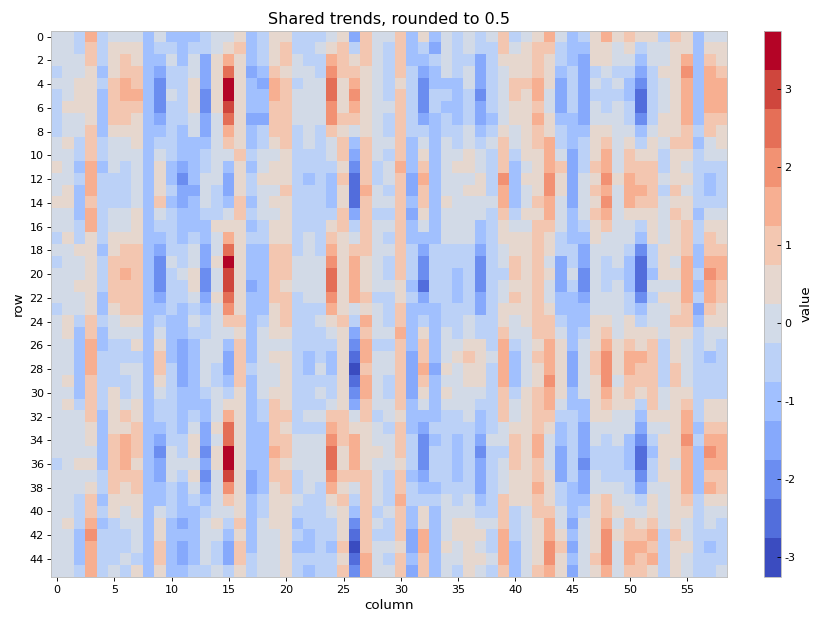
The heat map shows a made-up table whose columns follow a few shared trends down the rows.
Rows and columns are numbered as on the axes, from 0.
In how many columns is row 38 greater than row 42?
21
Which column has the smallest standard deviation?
8
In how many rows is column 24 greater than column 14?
24
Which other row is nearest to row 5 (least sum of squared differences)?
35
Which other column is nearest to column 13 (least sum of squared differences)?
46
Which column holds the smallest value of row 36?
51
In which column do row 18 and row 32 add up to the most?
15
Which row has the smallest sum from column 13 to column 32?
43
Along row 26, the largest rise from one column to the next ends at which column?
27
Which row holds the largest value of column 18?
12
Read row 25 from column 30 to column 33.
1.5 -1 0.5 -1
